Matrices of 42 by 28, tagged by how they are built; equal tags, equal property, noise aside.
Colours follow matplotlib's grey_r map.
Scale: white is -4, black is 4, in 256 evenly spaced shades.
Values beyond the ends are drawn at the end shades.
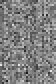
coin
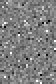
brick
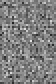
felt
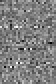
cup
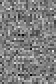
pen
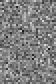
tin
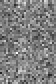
coin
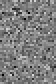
cup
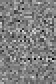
cup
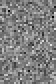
tin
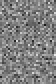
felt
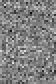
tin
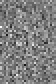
pen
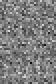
felt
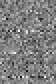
cup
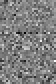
cup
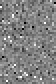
brick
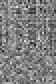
coin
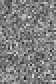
tin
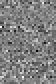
cup
